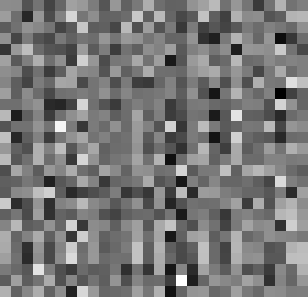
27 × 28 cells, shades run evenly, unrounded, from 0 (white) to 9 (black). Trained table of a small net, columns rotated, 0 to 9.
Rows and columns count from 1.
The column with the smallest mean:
22
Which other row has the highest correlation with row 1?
7
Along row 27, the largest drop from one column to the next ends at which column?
8
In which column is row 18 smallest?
5
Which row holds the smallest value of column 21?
16
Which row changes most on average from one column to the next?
25
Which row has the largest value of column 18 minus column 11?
26
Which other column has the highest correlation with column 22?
1
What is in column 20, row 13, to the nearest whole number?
8
